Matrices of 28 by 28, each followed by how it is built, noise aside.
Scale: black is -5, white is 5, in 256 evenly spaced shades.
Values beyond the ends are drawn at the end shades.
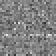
uneven rows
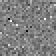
sparse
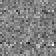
uneven rows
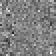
uneven columns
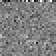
uneven rows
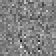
uneven columns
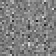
uneven columns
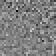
upper triangular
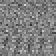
repeating columns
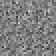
repeating columns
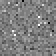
sparse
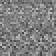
repeating columns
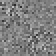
block diagonal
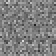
repeating columns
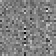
uneven columns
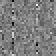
uneven columns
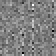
uneven columns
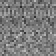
repeating columns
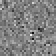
block diagonal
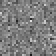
uneven columns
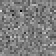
uneven rows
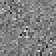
block diagonal
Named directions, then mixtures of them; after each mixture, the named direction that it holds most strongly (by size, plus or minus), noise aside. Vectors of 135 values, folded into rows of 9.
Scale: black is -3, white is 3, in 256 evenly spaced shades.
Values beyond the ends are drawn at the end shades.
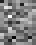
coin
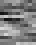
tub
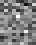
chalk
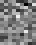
chalk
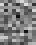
chalk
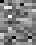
coin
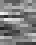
tub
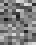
chalk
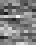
tub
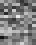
chalk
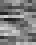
tub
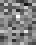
chalk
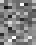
coin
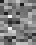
coin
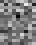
chalk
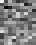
coin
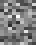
chalk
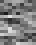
tub
